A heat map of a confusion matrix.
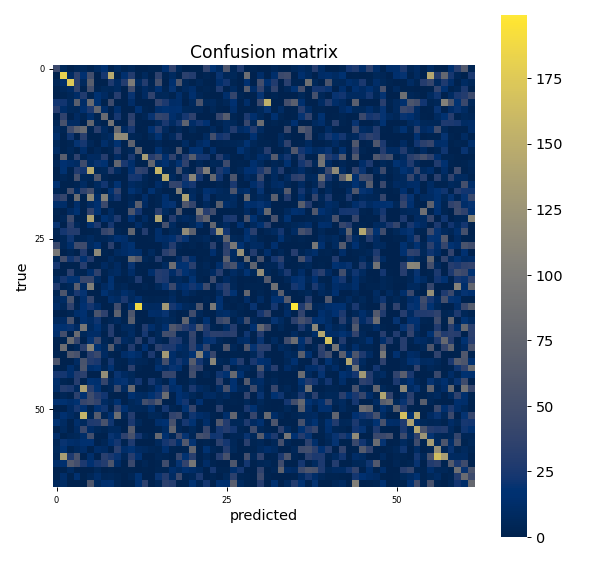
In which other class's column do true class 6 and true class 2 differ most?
11
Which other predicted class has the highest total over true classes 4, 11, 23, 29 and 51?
53
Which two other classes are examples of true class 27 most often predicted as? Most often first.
6, 0
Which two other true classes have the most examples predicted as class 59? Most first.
32, 43
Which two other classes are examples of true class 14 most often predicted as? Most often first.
39, 9
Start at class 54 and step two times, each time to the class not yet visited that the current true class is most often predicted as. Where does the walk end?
61
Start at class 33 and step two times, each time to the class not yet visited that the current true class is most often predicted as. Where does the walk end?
47
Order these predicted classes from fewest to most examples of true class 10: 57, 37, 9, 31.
31, 57, 37, 9
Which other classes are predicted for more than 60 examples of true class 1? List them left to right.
8, 28, 55, 57
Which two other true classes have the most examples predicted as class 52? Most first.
29, 5
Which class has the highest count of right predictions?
35
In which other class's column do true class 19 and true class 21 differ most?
7
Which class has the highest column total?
5
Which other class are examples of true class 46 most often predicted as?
28
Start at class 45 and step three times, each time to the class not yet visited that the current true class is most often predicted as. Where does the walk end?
57
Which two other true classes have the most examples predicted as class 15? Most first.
22, 54
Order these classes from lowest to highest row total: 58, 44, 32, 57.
44, 32, 58, 57
